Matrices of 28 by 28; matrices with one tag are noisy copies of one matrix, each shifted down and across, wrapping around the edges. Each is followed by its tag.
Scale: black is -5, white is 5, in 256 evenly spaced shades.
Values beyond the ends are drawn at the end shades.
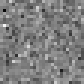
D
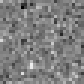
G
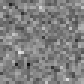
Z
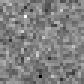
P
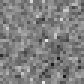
P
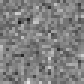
G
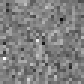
D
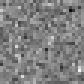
G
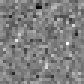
G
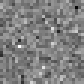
D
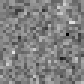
Z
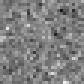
Z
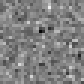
G
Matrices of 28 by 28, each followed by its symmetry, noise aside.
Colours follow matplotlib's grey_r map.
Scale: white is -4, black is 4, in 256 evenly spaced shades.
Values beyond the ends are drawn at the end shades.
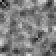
symmetric.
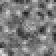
symmetric across the other diagonal.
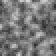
no symmetry.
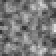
mirrored top to bottom.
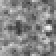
mirrored top to bottom.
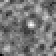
symmetric across the other diagonal.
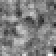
antisymmetric.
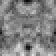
mirrored left to right.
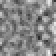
mirrored top to bottom.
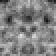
mirrored left to right.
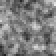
antisymmetric.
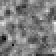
no symmetry.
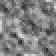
symmetric across the other diagonal.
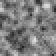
no symmetry.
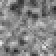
no symmetry.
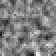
no symmetry.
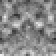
mirrored left to right.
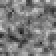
no symmetry.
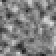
antisymmetric.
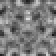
mirrored left to right.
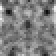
mirrored left to right.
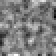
antisymmetric.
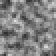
no symmetry.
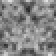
mirrored left to right.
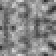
mirrored top to bottom.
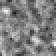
no symmetry.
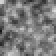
symmetric.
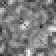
symmetric.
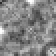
symmetric.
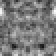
mirrored left to right.
